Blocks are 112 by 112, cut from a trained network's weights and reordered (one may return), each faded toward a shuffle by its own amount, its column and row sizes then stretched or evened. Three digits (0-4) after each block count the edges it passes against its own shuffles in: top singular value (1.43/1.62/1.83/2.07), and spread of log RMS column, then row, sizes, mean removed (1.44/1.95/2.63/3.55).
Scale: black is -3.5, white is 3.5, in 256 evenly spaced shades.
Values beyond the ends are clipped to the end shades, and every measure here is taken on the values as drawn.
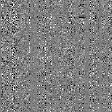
1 4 3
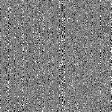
0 4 0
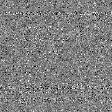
1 1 3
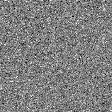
1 0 0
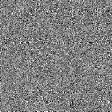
1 1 2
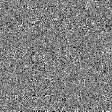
2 1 2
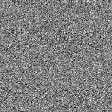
1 0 1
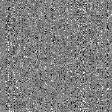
0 4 0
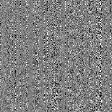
3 4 0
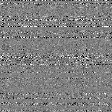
3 1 4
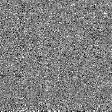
1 1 2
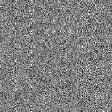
4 3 0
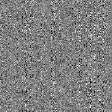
2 4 1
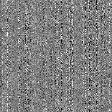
2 4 0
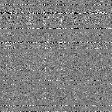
2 2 4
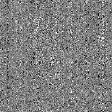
0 3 2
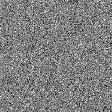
2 1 0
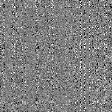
2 4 2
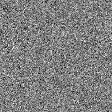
0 1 0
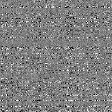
0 3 4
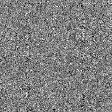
0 1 2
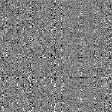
3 4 1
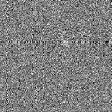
4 2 1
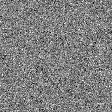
1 0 0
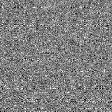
4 0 3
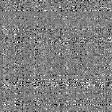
1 2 4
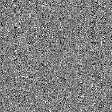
0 3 1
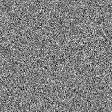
3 0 1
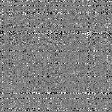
2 3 4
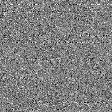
3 0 2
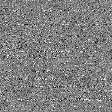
1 0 3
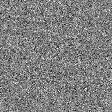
0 0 0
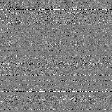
4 1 4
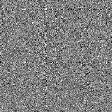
3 2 1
